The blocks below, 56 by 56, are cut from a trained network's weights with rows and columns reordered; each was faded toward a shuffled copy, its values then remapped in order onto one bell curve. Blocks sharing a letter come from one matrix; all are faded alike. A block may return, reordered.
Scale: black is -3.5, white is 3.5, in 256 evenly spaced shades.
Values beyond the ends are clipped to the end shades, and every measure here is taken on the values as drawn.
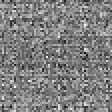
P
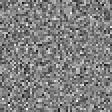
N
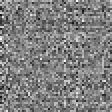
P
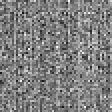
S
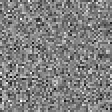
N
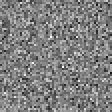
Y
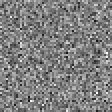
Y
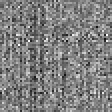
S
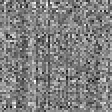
S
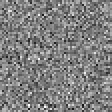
N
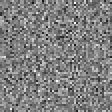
N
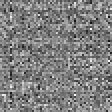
P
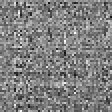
P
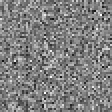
Y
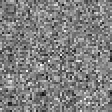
N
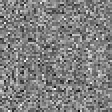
N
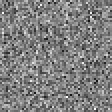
Y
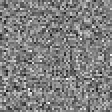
N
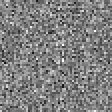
Y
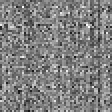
S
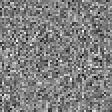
N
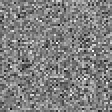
N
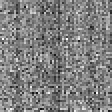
S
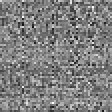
P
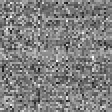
P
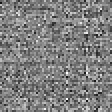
P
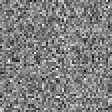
N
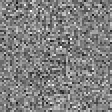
Y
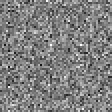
Y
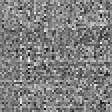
P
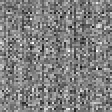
S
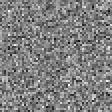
N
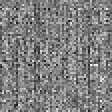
S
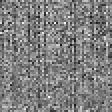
S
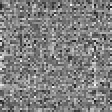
P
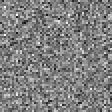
Y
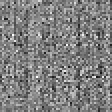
S
